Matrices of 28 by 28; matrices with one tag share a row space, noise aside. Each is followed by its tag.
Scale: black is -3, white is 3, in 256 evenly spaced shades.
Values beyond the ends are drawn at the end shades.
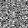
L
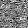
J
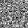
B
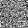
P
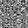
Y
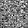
Y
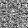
L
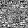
B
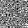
L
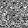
L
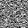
Y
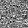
L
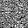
Y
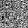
Y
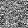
P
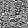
J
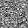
Y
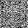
P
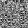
B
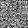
L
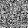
L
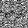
Y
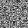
L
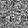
L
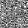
P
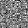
L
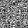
L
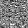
J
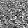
J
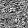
J
